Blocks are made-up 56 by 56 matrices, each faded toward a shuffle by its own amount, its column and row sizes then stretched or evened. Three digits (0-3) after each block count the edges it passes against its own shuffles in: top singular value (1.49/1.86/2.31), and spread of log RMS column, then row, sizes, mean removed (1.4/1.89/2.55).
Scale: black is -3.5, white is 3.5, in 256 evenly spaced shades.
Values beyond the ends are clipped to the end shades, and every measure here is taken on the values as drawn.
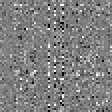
2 3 1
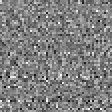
2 0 2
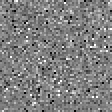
0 0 1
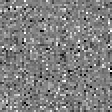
1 1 0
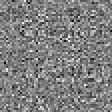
2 1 1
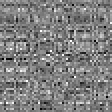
3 0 3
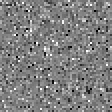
1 0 1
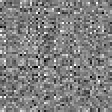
3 2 1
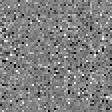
0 1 0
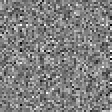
1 1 0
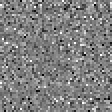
1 0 1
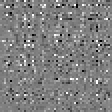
1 2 3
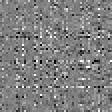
2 3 2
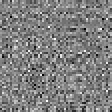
3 1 2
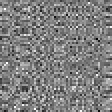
3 1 1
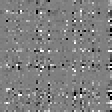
1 3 3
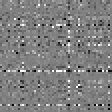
3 2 3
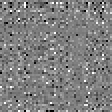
2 2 2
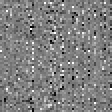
0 3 0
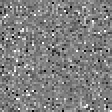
0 1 1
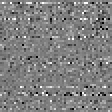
1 0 3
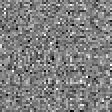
2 1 0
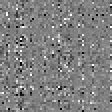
0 3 2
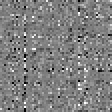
1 3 2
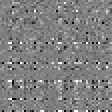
3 2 3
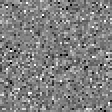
0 0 0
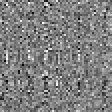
2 2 0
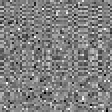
3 1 0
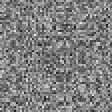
2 0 0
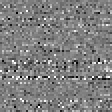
1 0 3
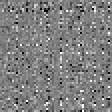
0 3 2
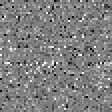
1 0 2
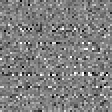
2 0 3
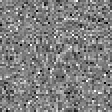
2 0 0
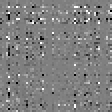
0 3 3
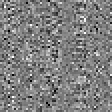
2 3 0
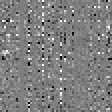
0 3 1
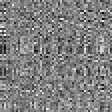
3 2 1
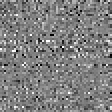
2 1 3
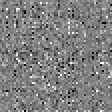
1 2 1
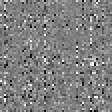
1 3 2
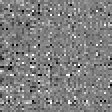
1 2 2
